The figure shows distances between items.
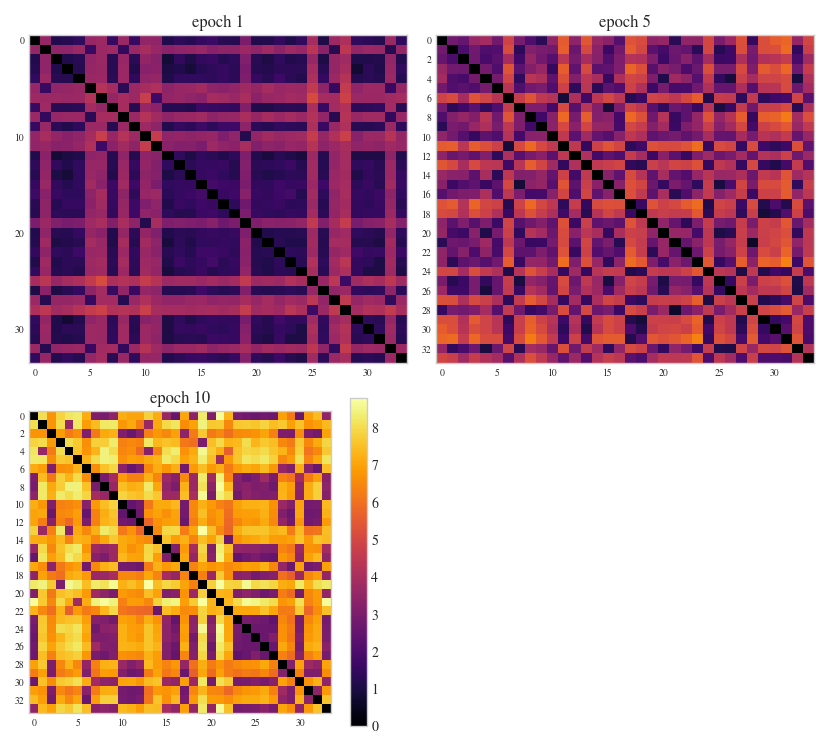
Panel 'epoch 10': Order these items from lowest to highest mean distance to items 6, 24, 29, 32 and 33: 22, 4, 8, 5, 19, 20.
20, 8, 22, 4, 5, 19
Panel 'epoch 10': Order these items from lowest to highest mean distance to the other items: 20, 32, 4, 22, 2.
20, 2, 32, 22, 4
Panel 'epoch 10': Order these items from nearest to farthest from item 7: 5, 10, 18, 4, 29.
18, 29, 10, 4, 5
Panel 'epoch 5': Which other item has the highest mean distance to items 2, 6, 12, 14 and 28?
31
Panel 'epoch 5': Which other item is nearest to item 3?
10
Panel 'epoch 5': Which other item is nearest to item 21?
28
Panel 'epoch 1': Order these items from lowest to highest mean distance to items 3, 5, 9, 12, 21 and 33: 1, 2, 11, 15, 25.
2, 15, 1, 11, 25
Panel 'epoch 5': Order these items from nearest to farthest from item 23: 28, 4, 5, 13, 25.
25, 4, 5, 28, 13
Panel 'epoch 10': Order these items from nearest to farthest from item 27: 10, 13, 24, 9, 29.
24, 9, 29, 10, 13
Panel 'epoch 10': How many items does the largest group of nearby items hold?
15
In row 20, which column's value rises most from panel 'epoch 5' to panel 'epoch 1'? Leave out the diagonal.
25
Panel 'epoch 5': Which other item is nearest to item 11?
6
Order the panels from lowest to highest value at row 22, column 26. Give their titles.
epoch 1, epoch 5, epoch 10
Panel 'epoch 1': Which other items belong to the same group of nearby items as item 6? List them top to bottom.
11
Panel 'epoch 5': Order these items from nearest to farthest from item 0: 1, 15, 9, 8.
9, 8, 1, 15
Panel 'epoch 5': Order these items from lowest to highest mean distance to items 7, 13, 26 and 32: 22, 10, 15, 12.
15, 10, 12, 22
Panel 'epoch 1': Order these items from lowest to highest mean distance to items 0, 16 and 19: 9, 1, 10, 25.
9, 10, 1, 25
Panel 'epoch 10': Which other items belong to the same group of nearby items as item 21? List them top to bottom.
5
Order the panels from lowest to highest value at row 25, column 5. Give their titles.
epoch 5, epoch 1, epoch 10
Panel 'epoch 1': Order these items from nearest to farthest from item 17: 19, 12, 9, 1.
12, 9, 19, 1
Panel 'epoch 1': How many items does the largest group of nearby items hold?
23
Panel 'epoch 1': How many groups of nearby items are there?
5
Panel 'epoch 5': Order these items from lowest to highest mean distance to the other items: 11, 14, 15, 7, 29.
7, 15, 14, 29, 11
